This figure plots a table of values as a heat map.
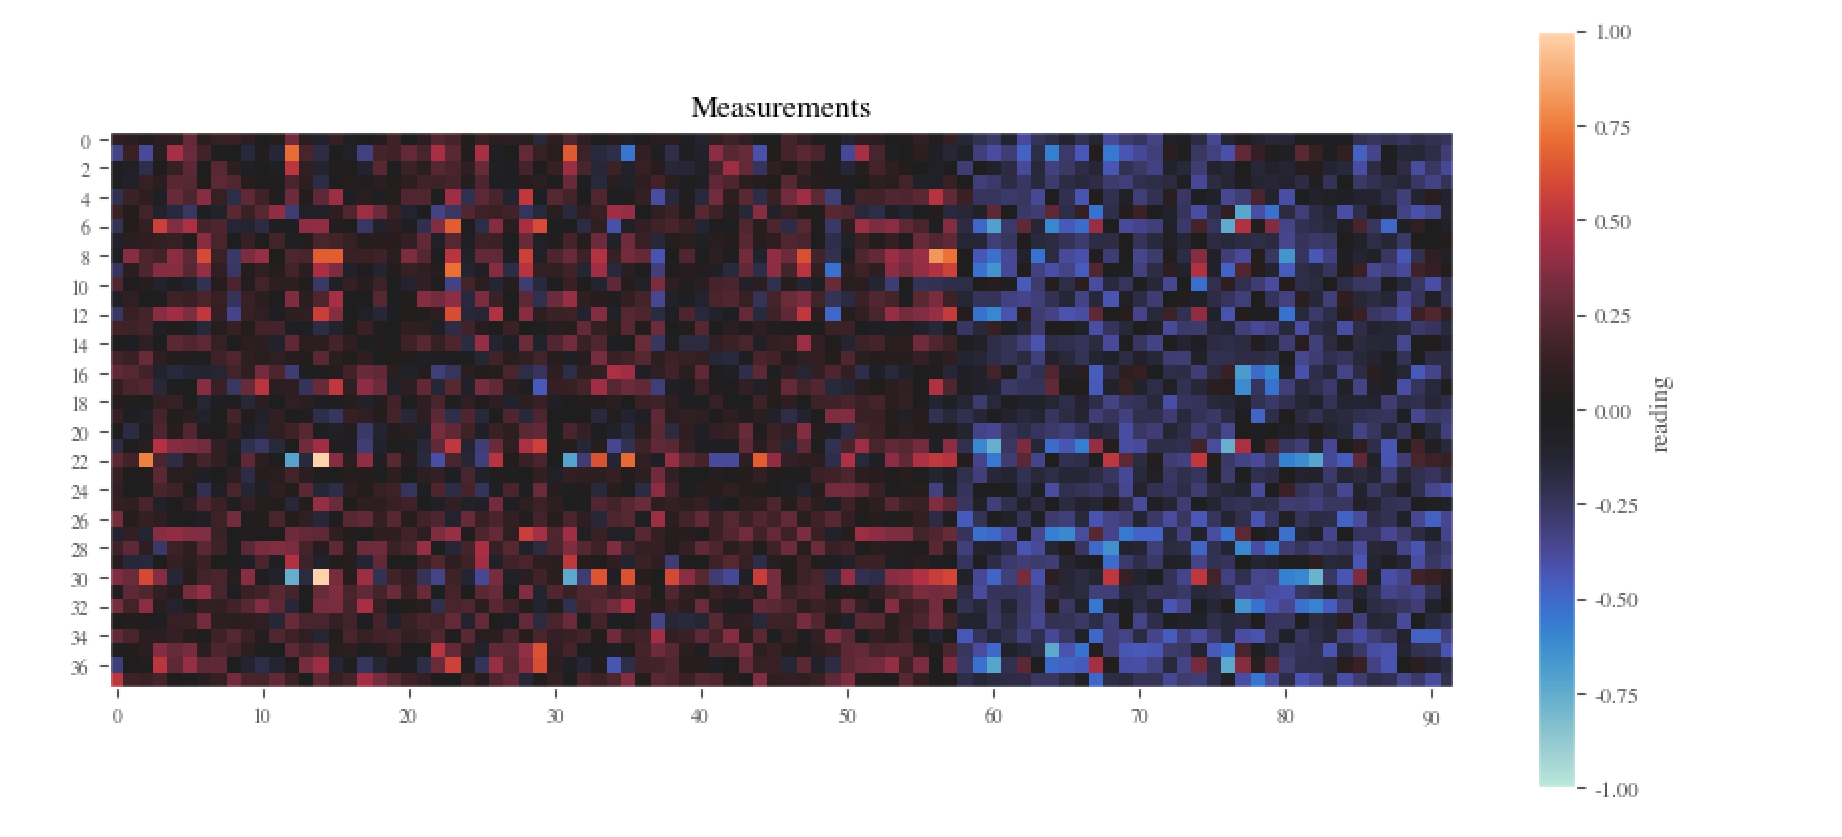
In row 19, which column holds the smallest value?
78
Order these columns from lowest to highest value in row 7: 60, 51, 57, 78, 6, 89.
60, 78, 89, 51, 57, 6
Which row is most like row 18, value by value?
23
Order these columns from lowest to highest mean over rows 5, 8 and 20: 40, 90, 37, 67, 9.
67, 90, 37, 40, 9
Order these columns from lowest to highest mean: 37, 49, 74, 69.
69, 74, 49, 37
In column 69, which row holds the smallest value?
27
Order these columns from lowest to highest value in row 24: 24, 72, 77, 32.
72, 77, 32, 24
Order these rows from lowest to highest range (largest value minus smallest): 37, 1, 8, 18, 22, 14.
18, 14, 37, 1, 8, 22
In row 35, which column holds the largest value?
29
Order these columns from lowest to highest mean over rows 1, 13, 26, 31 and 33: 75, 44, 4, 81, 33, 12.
75, 81, 44, 33, 4, 12
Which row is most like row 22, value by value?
30
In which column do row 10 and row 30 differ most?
14
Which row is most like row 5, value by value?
16
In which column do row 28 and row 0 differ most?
77
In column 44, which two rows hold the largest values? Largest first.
22, 30
